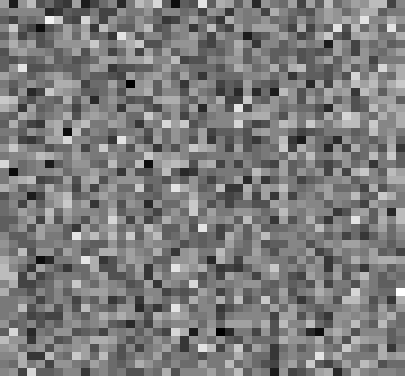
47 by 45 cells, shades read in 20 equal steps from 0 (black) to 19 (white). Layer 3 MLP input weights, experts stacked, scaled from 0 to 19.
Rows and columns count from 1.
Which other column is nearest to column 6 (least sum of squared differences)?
7
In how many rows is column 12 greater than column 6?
26
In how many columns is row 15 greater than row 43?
22
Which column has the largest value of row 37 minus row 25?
45
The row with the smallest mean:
42
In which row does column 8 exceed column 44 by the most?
27
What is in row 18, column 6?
12
